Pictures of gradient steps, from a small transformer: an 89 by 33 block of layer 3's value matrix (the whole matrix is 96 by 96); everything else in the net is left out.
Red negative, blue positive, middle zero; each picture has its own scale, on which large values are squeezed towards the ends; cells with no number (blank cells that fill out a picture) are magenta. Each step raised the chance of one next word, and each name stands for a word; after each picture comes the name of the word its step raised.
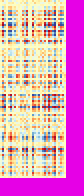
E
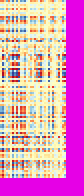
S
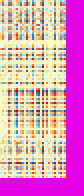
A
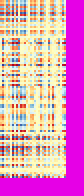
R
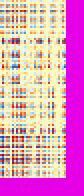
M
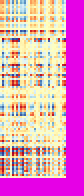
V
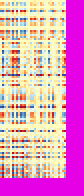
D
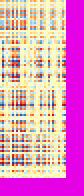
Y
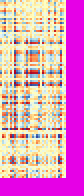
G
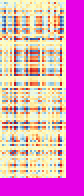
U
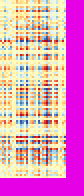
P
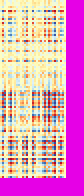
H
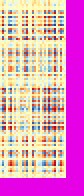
U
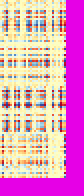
Y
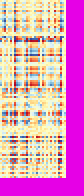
P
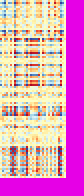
V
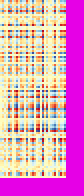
R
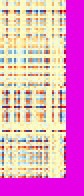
D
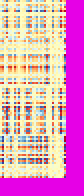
M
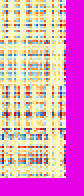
G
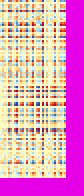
Y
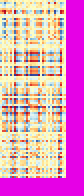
D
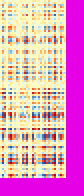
G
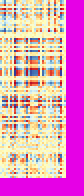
S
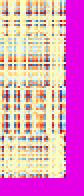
R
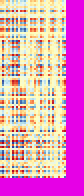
H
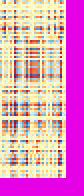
Y
